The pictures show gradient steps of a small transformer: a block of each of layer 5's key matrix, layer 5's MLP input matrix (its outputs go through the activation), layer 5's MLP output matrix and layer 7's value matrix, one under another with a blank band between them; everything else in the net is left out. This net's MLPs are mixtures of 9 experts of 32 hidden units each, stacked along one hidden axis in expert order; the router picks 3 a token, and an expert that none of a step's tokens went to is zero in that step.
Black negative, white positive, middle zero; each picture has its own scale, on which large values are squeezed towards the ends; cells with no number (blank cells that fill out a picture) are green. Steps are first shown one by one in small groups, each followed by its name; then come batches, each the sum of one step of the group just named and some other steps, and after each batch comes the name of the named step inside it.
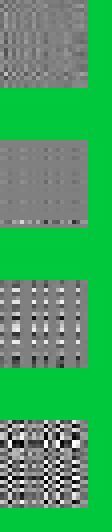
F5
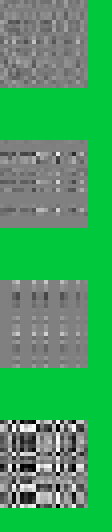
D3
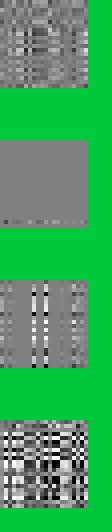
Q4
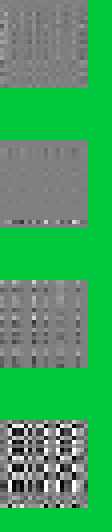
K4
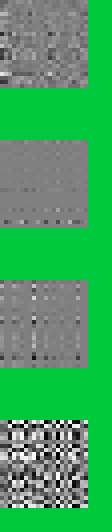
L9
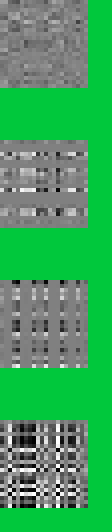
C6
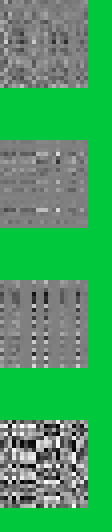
D3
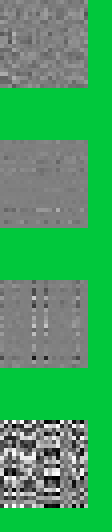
L9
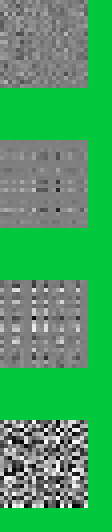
F5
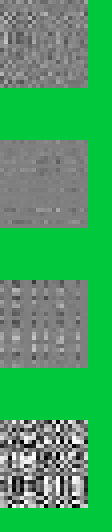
L9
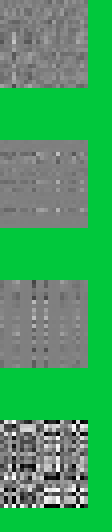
D3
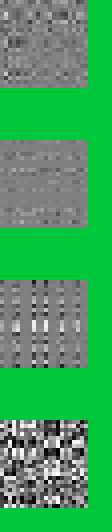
F5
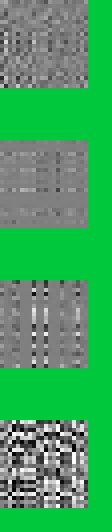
C6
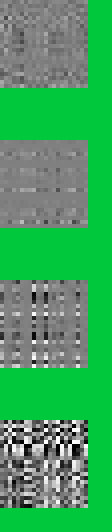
C6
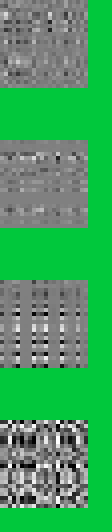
D3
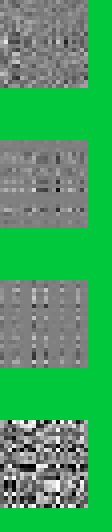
L9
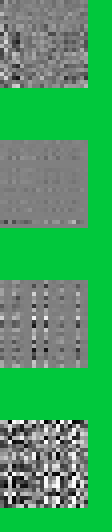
L9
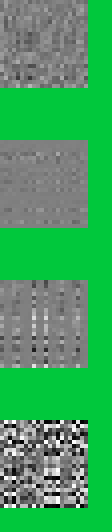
D3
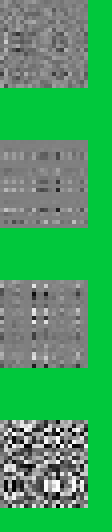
K4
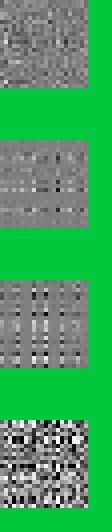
Q4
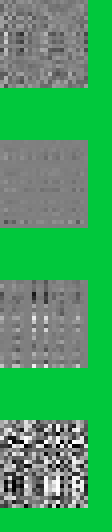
L9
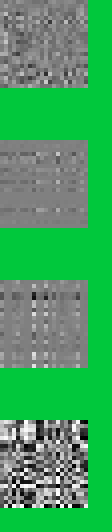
D3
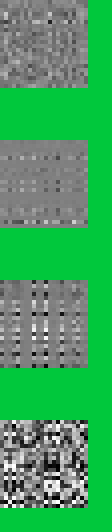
Q4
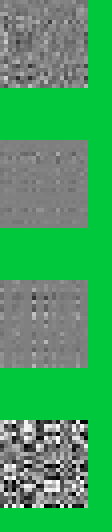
D3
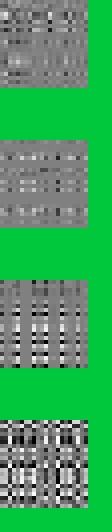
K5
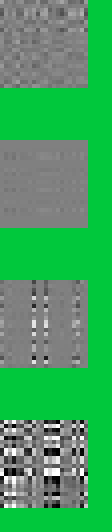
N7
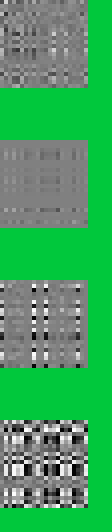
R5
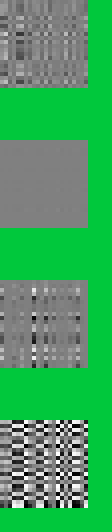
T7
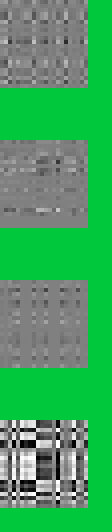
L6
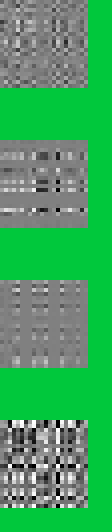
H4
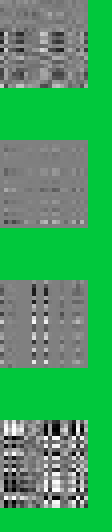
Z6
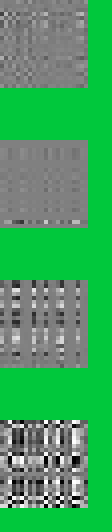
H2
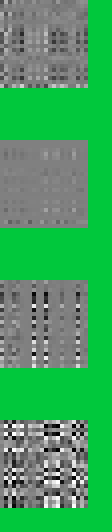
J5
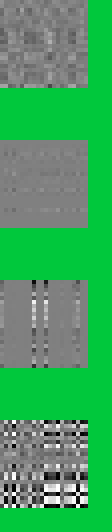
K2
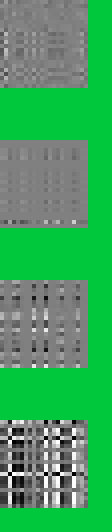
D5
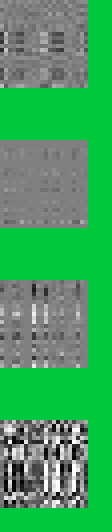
Z6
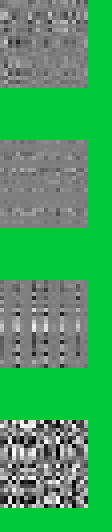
K5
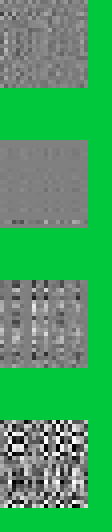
H2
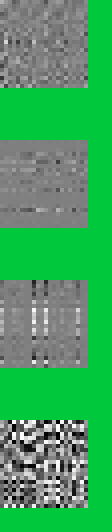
L6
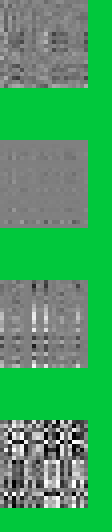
J5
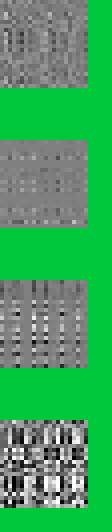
K5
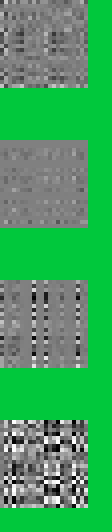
J5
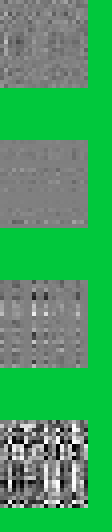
H2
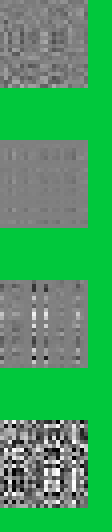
N7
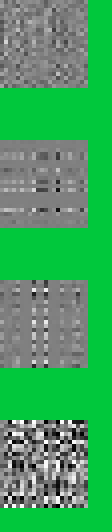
H4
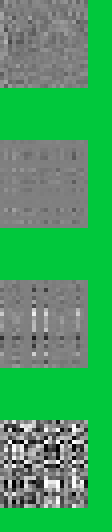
R5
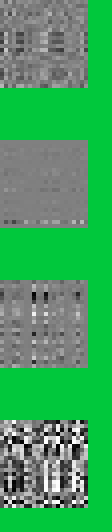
Z6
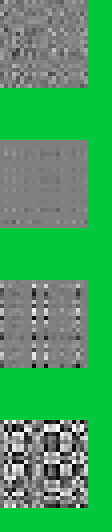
R5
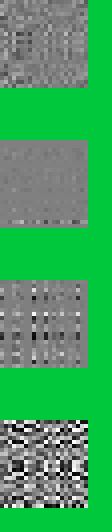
T7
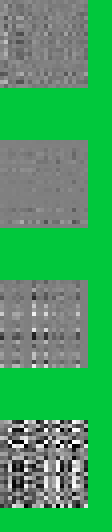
T7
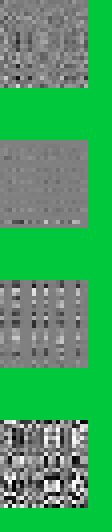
H2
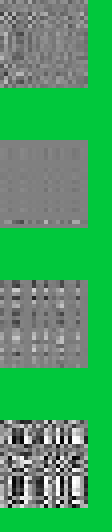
H2
